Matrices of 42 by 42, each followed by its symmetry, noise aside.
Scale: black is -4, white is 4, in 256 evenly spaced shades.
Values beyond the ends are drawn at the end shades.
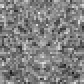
mirrored left to right.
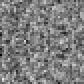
mirrored top to bottom.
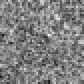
symmetric across the other diagonal.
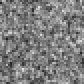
antisymmetric.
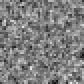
symmetric.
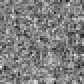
antisymmetric.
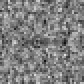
mirrored top to bottom.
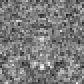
mirrored left to right.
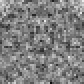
mirrored left to right.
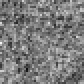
symmetric.
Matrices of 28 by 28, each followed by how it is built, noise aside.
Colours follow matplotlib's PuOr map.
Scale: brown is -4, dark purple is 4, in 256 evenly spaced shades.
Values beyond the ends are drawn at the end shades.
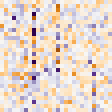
uneven columns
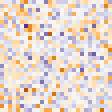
noise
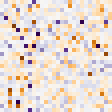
sparse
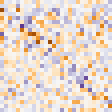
banded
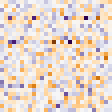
uneven rows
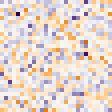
noise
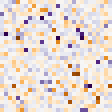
sparse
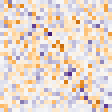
banded
